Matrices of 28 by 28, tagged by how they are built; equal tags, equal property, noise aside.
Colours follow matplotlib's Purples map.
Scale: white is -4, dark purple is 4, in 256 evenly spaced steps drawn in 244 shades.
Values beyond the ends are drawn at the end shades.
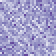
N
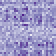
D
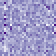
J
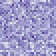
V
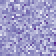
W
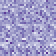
V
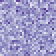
W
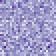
V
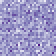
V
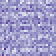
D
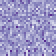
V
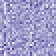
J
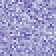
W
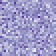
W
